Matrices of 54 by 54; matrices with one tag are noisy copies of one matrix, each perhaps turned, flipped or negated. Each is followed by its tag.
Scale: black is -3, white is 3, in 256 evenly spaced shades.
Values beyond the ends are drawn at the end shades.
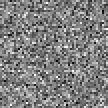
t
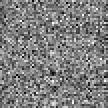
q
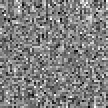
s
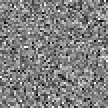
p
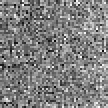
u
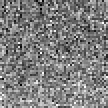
u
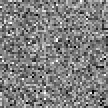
t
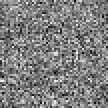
q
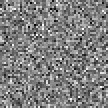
p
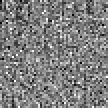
s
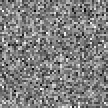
t
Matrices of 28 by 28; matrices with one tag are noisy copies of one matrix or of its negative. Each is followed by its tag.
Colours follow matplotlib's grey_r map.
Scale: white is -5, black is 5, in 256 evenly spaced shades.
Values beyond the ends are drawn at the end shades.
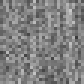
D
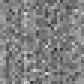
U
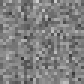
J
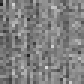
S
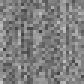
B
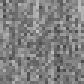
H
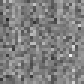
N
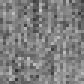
H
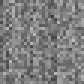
N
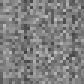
J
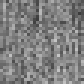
H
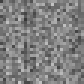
U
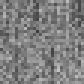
H
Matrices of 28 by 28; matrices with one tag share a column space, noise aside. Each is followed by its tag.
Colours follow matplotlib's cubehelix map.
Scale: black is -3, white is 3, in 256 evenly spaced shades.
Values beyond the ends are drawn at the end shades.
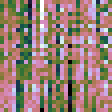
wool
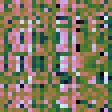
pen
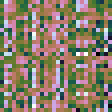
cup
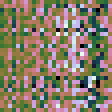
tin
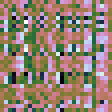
pen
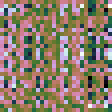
tin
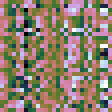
tin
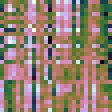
wool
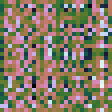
tin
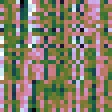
wool
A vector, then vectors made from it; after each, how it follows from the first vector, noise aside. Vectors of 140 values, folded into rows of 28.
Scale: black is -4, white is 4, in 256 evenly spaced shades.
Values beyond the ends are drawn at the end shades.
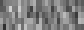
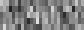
negated.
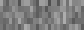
wrapped around, shrunk.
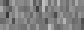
reversed, partly zeroed.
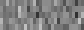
partly zeroed.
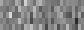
wrapped around, partly zeroed.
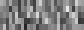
negated.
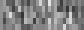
wrapped around.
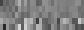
partly zeroed.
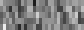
negated.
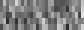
wrapped around.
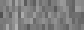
wrapped around, shrunk.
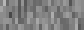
wrapped around, negated, shrunk.
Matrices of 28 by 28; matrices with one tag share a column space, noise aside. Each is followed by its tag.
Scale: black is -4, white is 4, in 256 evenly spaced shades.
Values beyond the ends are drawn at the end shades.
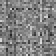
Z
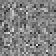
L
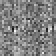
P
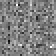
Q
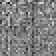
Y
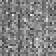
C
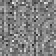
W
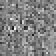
P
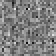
Z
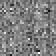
L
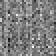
C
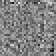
W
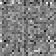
W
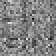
C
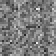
Z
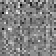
Y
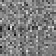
P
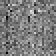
Q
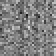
P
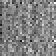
W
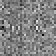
P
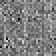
C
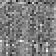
W
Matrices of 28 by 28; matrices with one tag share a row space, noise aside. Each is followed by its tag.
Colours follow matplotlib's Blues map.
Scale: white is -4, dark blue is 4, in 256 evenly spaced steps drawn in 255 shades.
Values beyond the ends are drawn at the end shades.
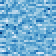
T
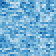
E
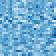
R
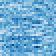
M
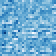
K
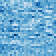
M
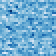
K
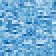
T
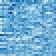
M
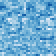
E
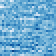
M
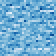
E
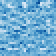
E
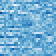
M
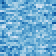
T
